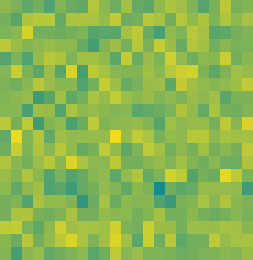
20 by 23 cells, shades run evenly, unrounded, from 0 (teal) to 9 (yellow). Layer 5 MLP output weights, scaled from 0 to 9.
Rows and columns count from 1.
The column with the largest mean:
11
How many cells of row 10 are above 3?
20
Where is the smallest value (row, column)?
15, 15
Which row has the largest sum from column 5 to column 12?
19
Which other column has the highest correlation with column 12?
16
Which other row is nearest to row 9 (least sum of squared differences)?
13
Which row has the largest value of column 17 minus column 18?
14
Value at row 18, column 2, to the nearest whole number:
7
